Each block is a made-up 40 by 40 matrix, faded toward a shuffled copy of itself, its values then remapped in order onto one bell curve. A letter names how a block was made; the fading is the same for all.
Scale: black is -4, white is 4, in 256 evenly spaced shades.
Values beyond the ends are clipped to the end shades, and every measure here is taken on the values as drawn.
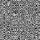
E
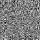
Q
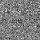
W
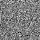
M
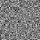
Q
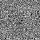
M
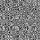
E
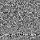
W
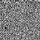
Q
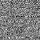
W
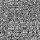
Q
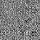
Q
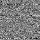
W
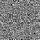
Q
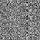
E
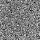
M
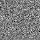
M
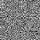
Q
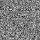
M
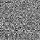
Q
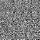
W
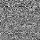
W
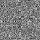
W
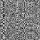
E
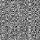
E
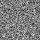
M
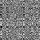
E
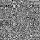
Q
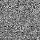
M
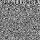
W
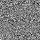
M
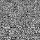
W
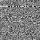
W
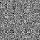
Q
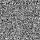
M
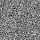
M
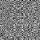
E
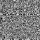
W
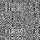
E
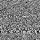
W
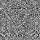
W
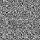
Q
